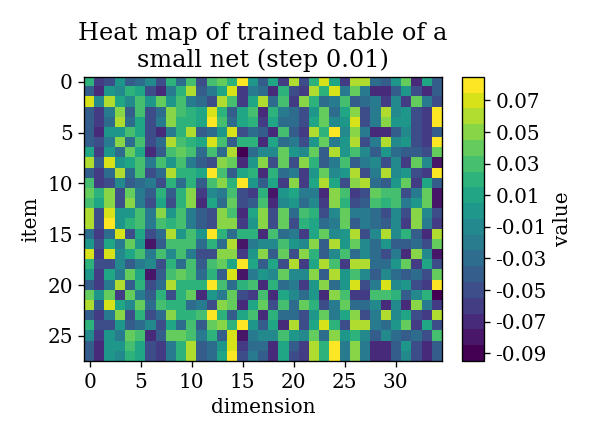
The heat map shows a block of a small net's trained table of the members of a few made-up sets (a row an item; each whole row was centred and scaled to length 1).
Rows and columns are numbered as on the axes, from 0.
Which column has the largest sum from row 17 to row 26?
14
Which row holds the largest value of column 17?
2
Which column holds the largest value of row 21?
24
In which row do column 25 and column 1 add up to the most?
11
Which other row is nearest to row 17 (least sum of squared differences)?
8
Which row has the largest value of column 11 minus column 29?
22
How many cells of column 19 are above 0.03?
6
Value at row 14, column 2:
0.08
